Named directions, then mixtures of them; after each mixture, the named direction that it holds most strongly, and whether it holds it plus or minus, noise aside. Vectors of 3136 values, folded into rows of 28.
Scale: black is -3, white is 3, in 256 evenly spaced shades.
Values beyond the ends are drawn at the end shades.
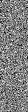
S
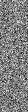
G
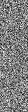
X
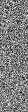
X, plus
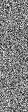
X, plus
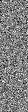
S, plus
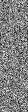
G, plus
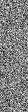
X, minus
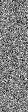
G, minus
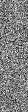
G, plus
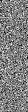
S, plus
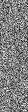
X, plus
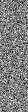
G, minus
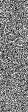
S, minus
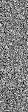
S, plus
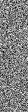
X, minus
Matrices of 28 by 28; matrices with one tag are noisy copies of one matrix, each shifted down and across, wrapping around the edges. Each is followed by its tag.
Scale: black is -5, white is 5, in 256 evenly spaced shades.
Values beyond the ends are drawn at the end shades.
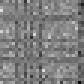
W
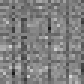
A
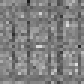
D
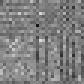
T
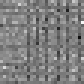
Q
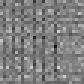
Q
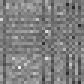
T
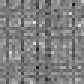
A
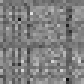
W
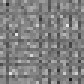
Q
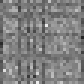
W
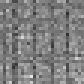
D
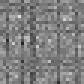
A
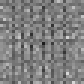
Q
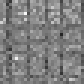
D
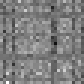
W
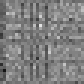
W
